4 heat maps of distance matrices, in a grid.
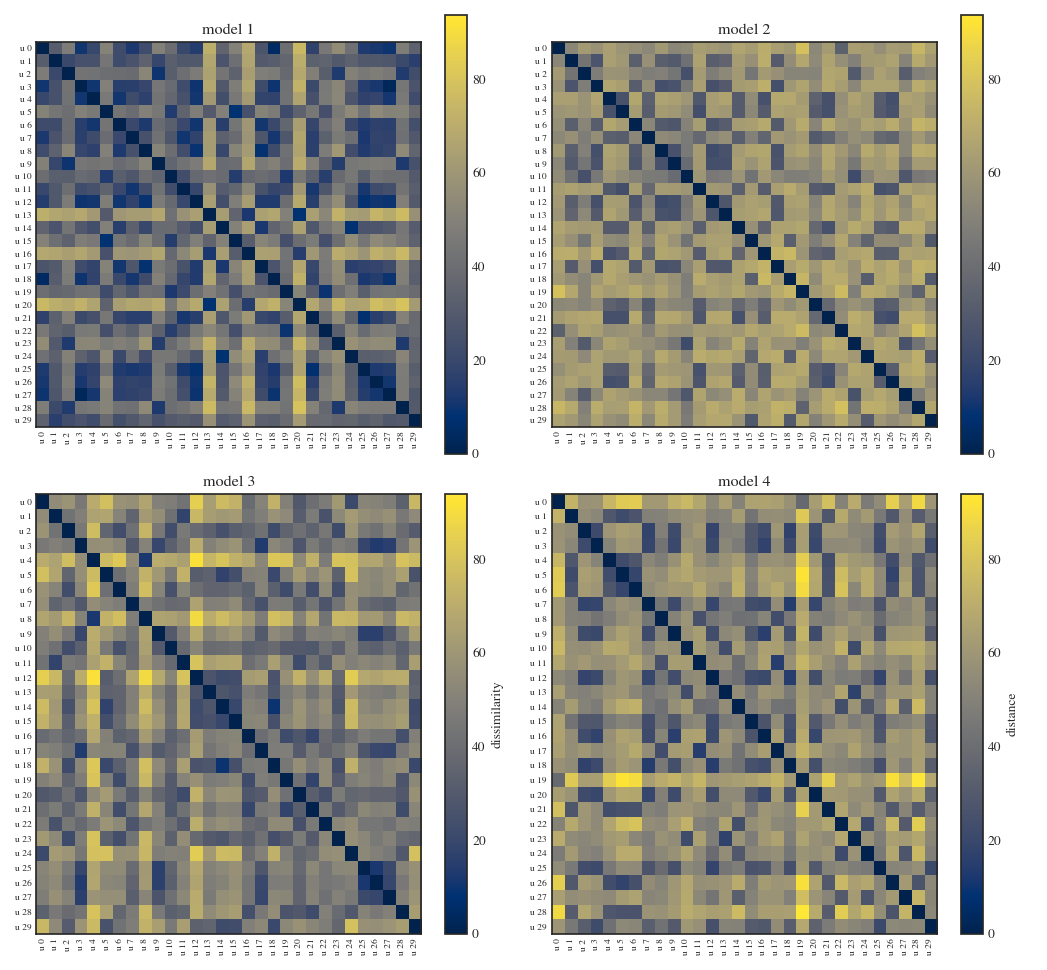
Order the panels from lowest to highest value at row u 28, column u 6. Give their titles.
model 4, model 3, model 1, model 2
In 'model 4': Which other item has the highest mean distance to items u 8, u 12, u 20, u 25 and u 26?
u 19
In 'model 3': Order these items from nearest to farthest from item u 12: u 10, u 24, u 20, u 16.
u 10, u 16, u 20, u 24
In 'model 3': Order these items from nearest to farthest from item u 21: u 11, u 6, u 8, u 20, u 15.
u 6, u 20, u 11, u 15, u 8
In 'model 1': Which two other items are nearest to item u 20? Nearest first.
u 13, u 16
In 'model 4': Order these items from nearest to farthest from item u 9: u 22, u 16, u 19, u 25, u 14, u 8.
u 16, u 25, u 8, u 14, u 22, u 19
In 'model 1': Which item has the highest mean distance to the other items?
u 20
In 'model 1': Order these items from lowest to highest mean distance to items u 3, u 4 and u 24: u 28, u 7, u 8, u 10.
u 8, u 7, u 10, u 28
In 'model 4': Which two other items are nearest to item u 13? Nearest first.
u 23, u 10
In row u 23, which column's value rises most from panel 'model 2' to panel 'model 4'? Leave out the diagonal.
u 27
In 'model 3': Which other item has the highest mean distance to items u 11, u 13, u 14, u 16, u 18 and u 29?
u 4
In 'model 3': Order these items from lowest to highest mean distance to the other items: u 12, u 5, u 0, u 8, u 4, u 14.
u 14, u 5, u 0, u 12, u 8, u 4
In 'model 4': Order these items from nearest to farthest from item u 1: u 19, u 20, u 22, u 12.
u 12, u 20, u 22, u 19
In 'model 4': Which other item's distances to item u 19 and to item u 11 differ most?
u 17
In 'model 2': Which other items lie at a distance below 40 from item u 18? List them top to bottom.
u 15, u 24, u 29
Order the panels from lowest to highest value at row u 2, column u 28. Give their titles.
model 1, model 3, model 2, model 4
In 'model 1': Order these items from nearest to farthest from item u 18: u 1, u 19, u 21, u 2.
u 21, u 1, u 19, u 2
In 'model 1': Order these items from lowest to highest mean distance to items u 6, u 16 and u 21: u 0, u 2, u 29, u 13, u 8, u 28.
u 8, u 0, u 29, u 13, u 2, u 28
